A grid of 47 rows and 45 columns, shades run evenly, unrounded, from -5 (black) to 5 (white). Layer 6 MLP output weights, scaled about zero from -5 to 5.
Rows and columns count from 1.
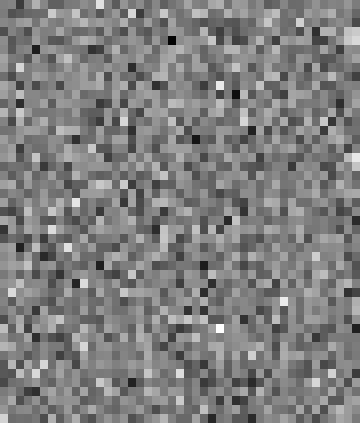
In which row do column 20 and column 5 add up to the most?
42
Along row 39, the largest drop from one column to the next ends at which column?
12
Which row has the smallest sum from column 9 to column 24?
30
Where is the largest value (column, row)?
28, 37
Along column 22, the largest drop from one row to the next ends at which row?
5
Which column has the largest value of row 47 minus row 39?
21
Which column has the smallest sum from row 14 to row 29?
3
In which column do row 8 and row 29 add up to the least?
17
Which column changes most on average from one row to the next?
26
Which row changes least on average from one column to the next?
7
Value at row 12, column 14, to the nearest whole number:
-2
